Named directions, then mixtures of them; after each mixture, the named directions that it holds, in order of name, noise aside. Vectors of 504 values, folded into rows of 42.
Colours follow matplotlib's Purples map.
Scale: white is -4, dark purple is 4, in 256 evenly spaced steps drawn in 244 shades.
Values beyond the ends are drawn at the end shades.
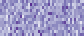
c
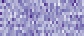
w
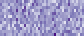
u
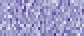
u.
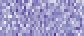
u, w.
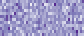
c, w.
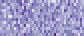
u, w.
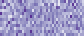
u, w.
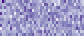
c, u, w.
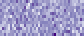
c, u.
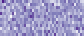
c, u, w.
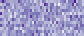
w.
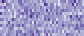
w.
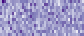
c, w.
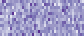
c, w.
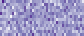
c, u, w.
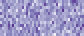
u, w.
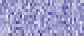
c.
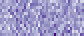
c, u.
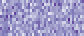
c, w.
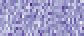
c.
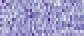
c, w.
